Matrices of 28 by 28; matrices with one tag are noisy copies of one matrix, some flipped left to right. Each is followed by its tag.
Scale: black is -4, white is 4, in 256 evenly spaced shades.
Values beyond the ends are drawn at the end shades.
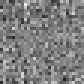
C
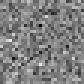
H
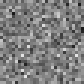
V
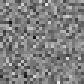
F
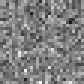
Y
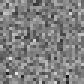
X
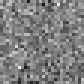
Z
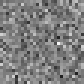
X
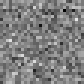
H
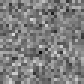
H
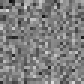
C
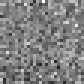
Z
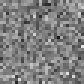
X
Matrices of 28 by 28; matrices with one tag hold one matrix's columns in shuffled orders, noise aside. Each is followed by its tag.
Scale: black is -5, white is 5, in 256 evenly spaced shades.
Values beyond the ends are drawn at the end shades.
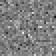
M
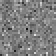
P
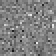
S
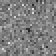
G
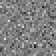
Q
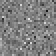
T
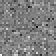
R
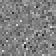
Q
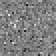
S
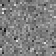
G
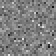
Q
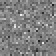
S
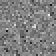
S
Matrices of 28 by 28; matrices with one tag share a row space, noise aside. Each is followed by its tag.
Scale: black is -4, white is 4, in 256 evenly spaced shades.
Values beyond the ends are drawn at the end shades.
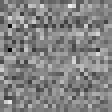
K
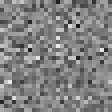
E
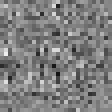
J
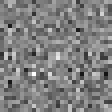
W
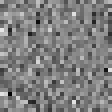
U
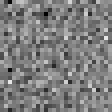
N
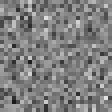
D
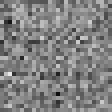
E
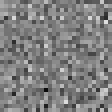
D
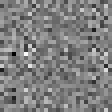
D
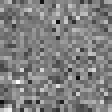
E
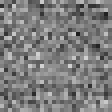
K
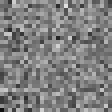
E
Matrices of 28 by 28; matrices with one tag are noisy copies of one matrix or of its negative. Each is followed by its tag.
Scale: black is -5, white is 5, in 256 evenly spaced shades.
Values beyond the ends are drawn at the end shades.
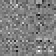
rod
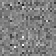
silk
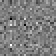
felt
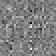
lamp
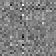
silk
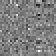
rod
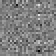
rod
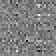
rod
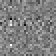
felt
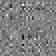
silk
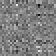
rod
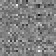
rod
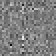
silk
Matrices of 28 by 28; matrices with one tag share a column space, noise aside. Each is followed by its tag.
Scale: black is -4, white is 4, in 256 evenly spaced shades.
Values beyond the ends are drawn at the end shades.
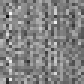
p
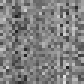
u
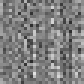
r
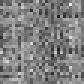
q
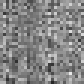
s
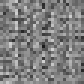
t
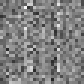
p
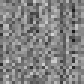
u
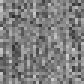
q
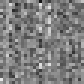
r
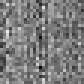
q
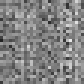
t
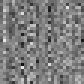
u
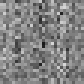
r
